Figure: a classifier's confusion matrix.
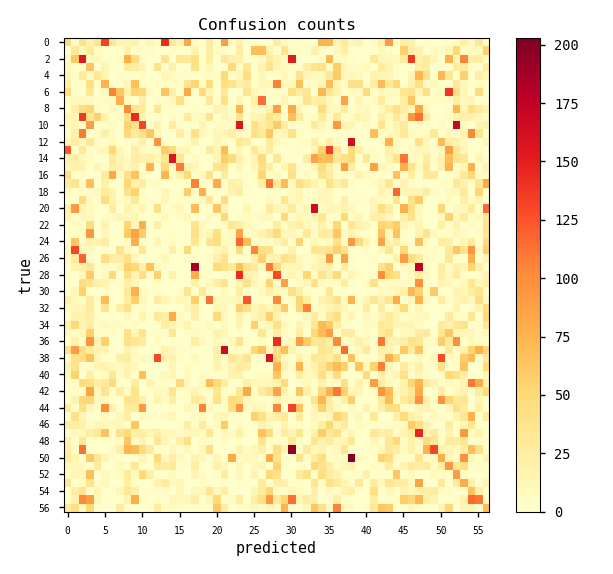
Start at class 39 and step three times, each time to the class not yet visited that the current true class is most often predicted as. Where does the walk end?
28
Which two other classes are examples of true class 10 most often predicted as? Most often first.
52, 23
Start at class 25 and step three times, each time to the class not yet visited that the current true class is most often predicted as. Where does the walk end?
2
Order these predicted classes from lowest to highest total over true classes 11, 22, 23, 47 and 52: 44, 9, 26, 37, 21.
37, 21, 26, 9, 44
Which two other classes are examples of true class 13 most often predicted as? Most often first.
35, 0
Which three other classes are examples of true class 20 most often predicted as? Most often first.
33, 56, 1
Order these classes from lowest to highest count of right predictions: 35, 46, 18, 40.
40, 46, 18, 35
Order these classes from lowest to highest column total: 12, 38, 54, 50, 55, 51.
12, 55, 50, 38, 51, 54
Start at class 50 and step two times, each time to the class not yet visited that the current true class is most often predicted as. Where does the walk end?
27
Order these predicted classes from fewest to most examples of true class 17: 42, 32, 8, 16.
16, 42, 32, 8
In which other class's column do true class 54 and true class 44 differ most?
30
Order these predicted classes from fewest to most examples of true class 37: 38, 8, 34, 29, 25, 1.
38, 8, 34, 25, 29, 1
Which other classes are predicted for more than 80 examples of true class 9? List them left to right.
2, 46, 47
